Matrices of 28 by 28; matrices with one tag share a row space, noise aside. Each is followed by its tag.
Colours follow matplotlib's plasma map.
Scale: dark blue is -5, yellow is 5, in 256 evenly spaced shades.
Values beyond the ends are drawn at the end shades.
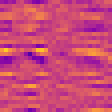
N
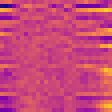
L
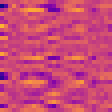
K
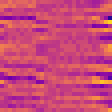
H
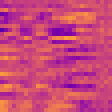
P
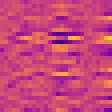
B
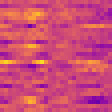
N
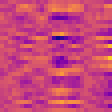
B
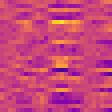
B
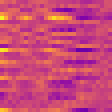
P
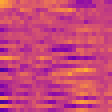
P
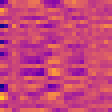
K
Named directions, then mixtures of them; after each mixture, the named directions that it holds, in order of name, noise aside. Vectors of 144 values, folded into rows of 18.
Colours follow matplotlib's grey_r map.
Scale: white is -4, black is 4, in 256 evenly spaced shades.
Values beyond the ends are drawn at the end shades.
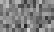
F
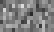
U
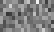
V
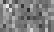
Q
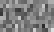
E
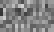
E, U, V.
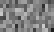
E.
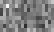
E, F, Q.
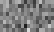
F.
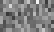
V.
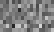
E, F.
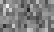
F, Q, V.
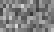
E, U.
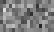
Q, U.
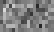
Q, U.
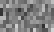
E.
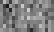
Q.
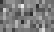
U, V.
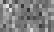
Q.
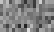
F.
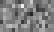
U.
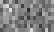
Q.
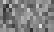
Q, U.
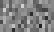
F, U.
